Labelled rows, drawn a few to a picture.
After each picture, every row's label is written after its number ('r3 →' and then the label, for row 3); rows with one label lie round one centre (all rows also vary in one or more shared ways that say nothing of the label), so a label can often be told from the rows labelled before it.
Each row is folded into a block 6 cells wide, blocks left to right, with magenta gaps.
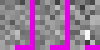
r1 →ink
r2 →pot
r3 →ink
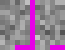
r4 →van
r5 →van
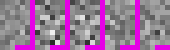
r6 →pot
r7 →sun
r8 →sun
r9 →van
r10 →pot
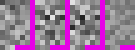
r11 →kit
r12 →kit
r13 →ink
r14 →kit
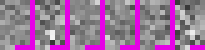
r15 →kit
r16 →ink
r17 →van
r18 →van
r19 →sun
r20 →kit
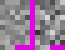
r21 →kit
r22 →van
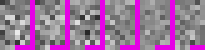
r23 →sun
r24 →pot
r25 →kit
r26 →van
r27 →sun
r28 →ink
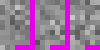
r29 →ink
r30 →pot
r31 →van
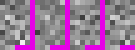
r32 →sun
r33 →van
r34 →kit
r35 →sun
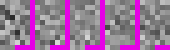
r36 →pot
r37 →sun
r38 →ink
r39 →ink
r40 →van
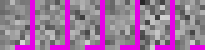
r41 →sun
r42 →ink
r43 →pot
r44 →pot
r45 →pot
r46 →pot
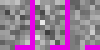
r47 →sun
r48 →van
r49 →pot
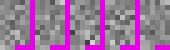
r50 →ink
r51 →van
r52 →sun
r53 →kit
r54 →van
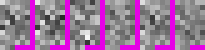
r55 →ink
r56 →ink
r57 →ink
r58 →sun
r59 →ink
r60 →van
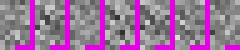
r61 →ink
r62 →ink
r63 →kit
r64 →pot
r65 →ink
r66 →van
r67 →van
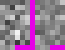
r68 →ink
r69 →van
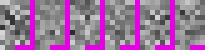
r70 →ink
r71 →pot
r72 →van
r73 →van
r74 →kit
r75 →sun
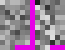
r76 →sun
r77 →kit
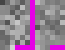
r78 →pot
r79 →ink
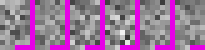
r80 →sun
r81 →pot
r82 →van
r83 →sun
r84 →pot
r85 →kit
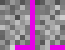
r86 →pot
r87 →pot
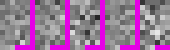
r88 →sun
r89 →pot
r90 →kit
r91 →kit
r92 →kit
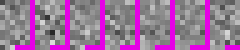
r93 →kit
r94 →pot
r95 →kit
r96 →van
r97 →van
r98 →van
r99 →ink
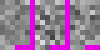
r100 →van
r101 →van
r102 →sun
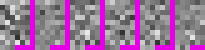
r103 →van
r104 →sun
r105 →ink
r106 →kit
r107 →ink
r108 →ink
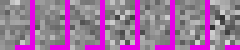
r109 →sun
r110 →ink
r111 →ink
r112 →kit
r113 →van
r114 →sun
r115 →ink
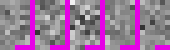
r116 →sun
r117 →van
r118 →ink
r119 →van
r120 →ink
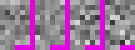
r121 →sun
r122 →van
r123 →kit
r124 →sun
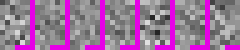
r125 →sun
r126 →ink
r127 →pot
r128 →van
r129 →kit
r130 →ink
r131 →kit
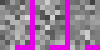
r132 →pot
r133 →sun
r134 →ink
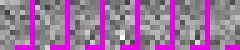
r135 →sun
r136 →kit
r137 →sun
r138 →ink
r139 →pot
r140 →sun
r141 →pot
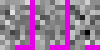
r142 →van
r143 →van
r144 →pot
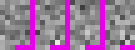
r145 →van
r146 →sun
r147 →kit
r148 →sun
